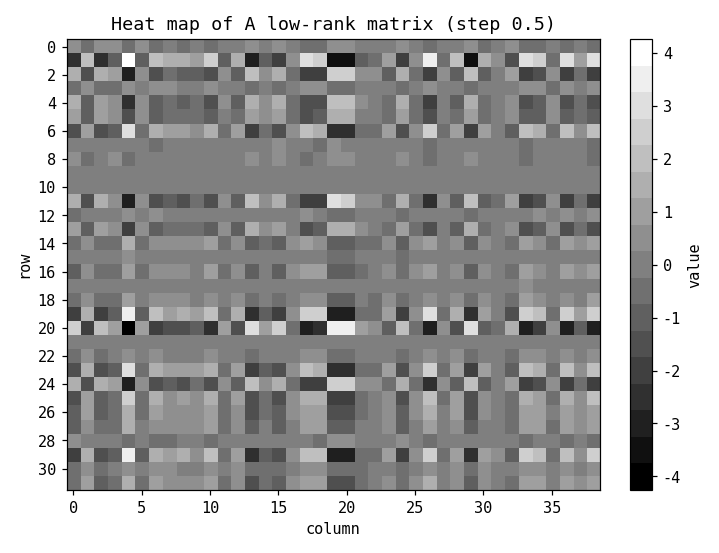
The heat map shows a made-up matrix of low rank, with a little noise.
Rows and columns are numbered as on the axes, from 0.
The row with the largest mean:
1
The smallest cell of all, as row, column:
20, 4
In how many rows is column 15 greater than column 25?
10
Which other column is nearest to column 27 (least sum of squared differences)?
22
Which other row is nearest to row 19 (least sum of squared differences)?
29
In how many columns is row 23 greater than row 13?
21
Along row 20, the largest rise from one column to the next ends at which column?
19
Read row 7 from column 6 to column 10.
-0.5 0 0 0 0
